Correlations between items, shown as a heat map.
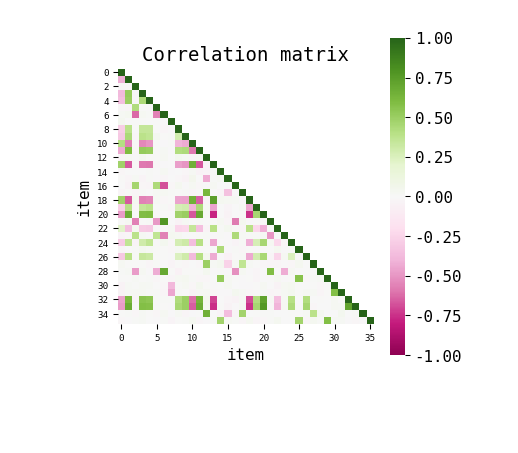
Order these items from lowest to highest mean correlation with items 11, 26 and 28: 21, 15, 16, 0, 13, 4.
13, 0, 16, 15, 21, 4
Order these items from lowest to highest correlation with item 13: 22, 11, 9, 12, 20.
20, 11, 9, 12, 22
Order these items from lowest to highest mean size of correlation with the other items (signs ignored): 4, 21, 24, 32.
21, 24, 4, 32
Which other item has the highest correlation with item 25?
29
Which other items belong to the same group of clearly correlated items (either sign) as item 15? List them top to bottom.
12, 17, 27, 34
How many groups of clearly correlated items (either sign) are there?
5
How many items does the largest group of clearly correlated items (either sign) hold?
17
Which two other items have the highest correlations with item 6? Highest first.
21, 28
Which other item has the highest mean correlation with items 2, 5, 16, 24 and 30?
23
